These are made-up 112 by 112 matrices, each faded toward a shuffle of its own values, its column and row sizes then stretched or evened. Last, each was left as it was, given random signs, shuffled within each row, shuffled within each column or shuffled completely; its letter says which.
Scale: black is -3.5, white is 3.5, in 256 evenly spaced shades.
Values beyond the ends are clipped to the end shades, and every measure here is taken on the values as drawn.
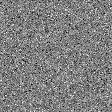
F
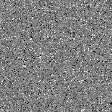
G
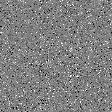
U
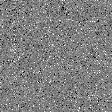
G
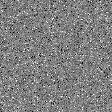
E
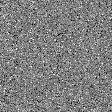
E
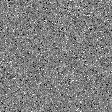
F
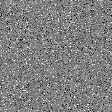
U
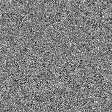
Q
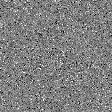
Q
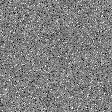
F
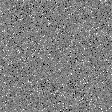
F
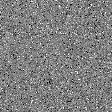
U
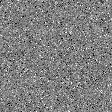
F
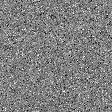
F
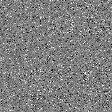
U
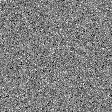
F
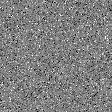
F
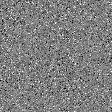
E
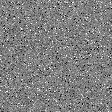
Q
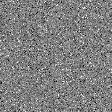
G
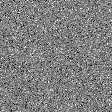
F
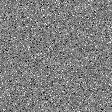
F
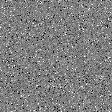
U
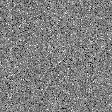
E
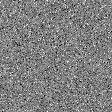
F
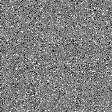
U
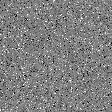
F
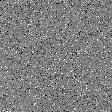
Q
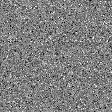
Q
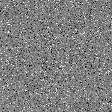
F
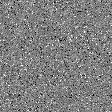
Q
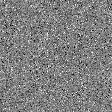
E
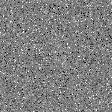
E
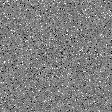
Q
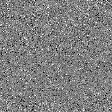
G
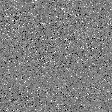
Q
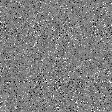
U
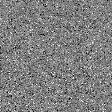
U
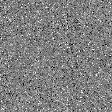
U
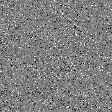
U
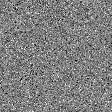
F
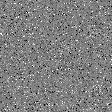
Q
